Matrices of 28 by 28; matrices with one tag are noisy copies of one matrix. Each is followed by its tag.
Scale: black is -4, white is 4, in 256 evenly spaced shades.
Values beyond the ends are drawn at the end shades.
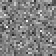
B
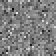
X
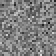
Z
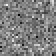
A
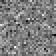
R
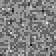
X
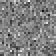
X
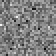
R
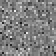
X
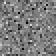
R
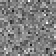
X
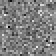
B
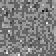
X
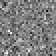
X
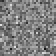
R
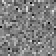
Z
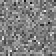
Z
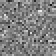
B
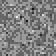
R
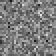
B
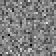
X
